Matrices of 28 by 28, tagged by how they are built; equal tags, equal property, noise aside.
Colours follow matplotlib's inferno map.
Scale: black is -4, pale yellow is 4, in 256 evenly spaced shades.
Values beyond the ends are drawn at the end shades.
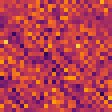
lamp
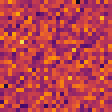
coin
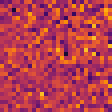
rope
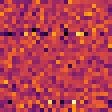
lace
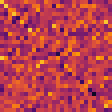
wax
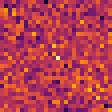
wax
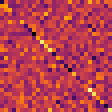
wax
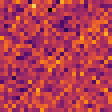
coin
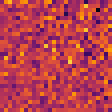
rope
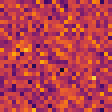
lamp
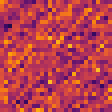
coin
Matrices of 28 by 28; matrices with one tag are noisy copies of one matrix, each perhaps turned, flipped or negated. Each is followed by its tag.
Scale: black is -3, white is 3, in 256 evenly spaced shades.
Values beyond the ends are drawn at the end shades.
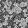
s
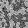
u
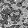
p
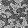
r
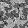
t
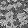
u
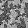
t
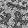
u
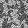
t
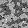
u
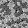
u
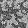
r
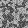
s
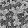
u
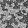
r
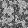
s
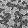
u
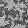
t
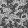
r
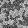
t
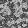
u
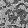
p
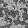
t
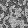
p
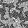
t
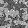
t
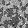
p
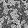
t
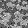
u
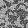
p
